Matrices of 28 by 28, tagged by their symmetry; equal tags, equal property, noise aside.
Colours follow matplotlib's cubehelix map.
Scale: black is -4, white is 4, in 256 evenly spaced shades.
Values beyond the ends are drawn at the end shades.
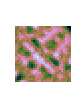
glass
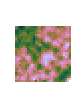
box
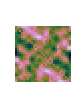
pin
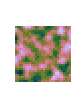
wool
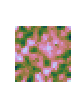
glass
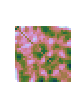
box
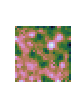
glass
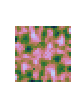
pin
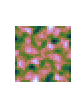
pin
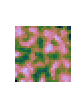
glass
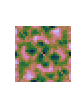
pin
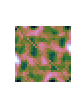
pin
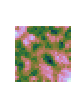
box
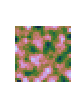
wool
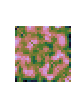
box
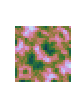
glass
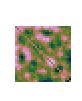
box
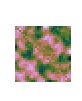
glass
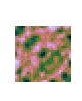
box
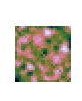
glass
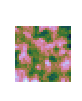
wool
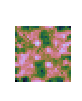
pin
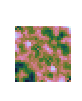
glass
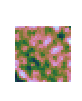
glass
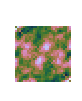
pin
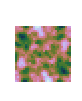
pin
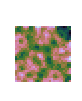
glass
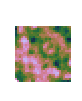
glass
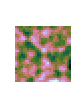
wool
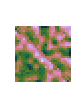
glass
